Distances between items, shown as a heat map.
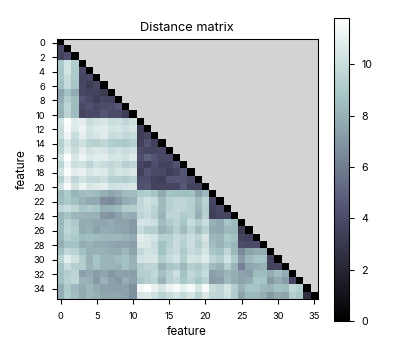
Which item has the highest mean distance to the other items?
1
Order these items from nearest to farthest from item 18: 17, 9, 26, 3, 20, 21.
20, 17, 21, 26, 9, 3
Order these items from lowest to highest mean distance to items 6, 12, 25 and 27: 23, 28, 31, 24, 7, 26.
26, 28, 7, 31, 24, 23
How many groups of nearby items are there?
8
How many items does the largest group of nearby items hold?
10
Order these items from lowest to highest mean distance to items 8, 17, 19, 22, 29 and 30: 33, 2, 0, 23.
33, 23, 0, 2
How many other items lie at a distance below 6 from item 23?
3
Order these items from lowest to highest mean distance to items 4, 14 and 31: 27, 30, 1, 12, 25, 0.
30, 25, 12, 27, 0, 1
